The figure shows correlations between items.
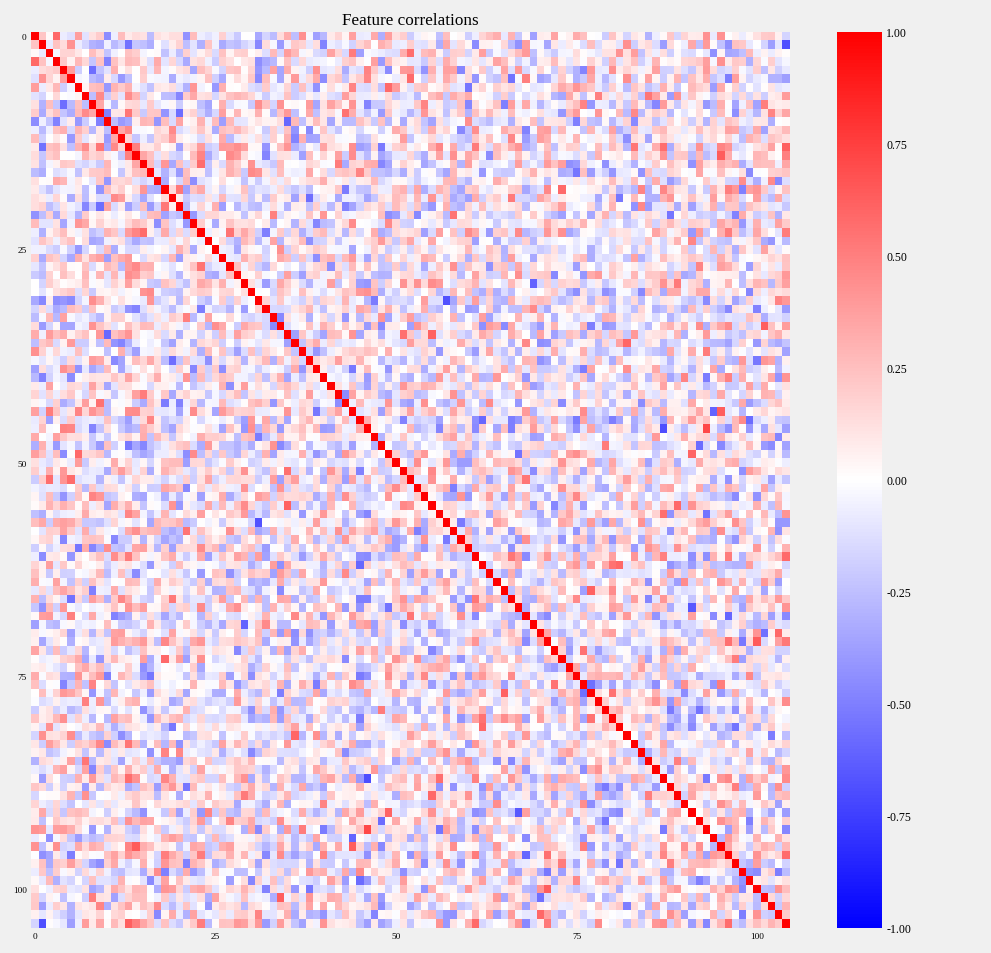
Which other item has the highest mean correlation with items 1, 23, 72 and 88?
97
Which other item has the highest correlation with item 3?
0
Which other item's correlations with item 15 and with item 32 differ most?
23
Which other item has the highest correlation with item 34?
101
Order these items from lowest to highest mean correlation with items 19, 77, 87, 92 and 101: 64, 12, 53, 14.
12, 14, 64, 53
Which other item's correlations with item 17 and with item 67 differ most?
98
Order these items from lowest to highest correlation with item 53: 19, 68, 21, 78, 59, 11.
21, 78, 59, 68, 11, 19
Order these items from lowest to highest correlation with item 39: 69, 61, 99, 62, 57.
99, 62, 61, 69, 57
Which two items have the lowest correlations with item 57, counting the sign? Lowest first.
31, 59
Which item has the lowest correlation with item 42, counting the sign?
43
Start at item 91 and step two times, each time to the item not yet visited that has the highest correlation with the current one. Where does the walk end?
6
